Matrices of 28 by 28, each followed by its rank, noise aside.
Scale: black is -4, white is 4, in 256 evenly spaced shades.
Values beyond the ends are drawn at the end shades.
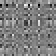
two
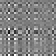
one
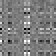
one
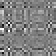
two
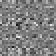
three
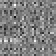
four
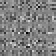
four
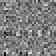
four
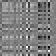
one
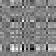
one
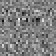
four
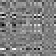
two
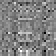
three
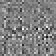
four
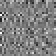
three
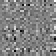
four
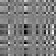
one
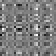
two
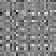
three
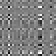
one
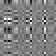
one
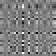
one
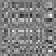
two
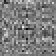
four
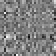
four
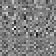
four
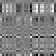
one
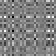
one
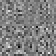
four
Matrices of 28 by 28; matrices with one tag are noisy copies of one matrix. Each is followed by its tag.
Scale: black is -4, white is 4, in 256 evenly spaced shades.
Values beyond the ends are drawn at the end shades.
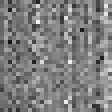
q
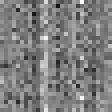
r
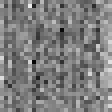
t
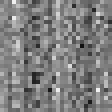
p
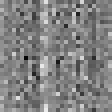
r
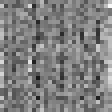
t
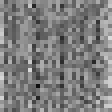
t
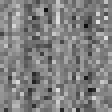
p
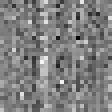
r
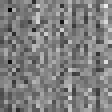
q
